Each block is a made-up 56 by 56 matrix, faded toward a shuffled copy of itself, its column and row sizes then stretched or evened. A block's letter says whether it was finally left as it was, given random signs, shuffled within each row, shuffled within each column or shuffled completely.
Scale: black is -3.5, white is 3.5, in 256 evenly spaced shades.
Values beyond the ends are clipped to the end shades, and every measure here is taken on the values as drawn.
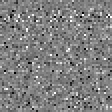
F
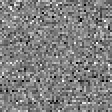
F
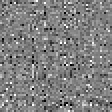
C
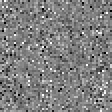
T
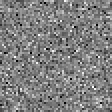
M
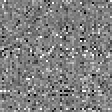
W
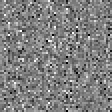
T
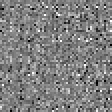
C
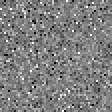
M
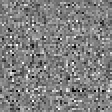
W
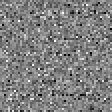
F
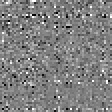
W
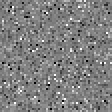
M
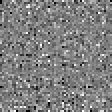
W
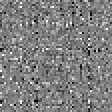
C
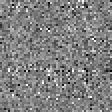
W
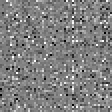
W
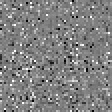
W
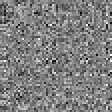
C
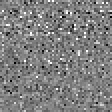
F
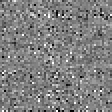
W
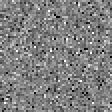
M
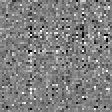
W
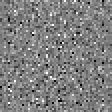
T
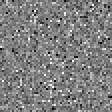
M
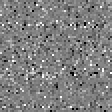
F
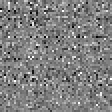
W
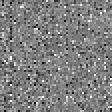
T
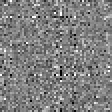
W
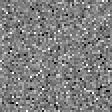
M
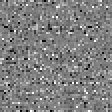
F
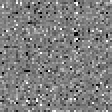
W
